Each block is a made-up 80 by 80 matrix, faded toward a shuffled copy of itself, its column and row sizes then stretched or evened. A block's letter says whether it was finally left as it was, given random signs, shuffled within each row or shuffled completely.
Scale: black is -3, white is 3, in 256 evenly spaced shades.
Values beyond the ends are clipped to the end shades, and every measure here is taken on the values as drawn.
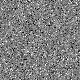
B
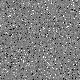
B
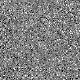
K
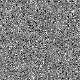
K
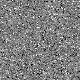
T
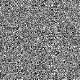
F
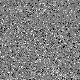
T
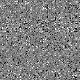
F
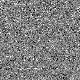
T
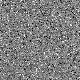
B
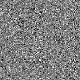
F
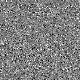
T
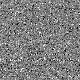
T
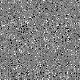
F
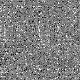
F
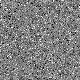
B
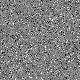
B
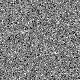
B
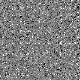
F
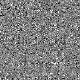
F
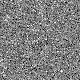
B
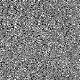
F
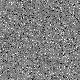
B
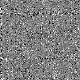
K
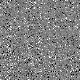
K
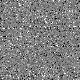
T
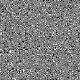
F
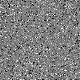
T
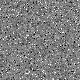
B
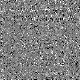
F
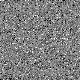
T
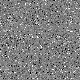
T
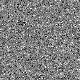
T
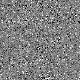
K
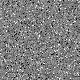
B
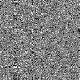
F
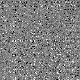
F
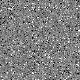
K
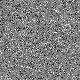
B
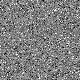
B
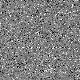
T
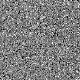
K
